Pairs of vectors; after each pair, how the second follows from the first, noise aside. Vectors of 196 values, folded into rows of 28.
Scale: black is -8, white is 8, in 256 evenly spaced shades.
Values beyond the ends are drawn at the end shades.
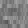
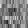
scaled up.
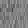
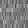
negated.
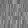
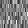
scaled up.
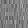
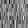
scaled up.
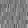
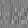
reversed, negated, partly zeroed.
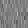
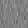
shrunk.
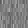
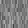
negated.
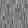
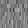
negated.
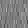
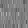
wrapped around, negated, partly zeroed.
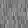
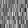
scaled up.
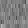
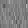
reversed, negated, partly zeroed.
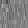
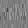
negated, partly zeroed.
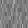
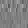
wrapped around, negated, partly zeroed.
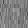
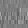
negated, partly zeroed.
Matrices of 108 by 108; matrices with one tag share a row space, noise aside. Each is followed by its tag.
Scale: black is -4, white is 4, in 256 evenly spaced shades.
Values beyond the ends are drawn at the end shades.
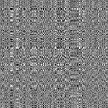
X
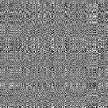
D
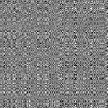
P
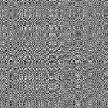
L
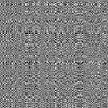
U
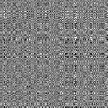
P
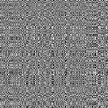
D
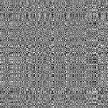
D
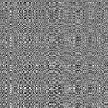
L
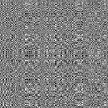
U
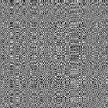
X
